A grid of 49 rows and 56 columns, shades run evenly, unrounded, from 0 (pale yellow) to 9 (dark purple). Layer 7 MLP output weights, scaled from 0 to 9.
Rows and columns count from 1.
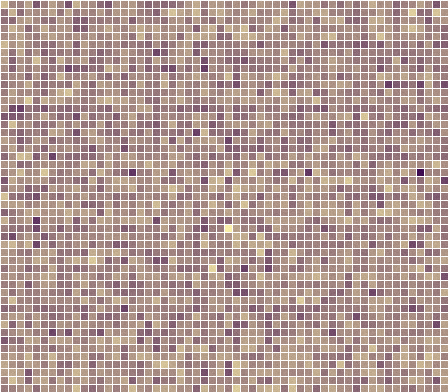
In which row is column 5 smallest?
8
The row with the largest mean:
14
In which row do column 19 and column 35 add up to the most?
42
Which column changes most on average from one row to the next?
29
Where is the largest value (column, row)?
53, 22
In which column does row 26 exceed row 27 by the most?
48
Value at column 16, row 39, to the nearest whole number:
7
